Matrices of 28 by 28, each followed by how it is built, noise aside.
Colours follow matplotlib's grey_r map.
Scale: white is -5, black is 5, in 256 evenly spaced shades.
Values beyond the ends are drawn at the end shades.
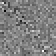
banded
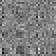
low rank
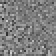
lower triangular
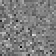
lower triangular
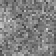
smooth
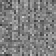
blocks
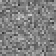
repeating rows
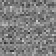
blocks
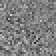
lower triangular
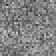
smooth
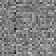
low rank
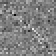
banded
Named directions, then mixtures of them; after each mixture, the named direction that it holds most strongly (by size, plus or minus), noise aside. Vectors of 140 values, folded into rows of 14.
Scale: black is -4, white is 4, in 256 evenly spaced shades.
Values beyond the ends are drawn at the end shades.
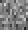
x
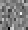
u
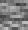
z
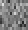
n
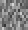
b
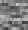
z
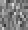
b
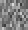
b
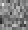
n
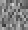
b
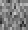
n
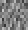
b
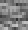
z
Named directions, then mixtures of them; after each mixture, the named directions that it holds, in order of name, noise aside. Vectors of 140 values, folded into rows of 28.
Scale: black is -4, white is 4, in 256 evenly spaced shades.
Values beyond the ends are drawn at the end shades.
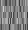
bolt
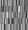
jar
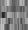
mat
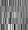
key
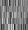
bolt, key.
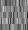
bolt.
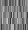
bolt, key.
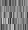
bolt, key.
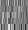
jar, key.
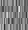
jar.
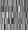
jar.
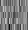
bolt, key.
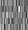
jar.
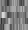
mat.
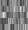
bolt, mat.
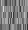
bolt.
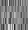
key.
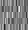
jar.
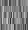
bolt, key.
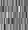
jar.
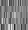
key.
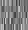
jar, key.
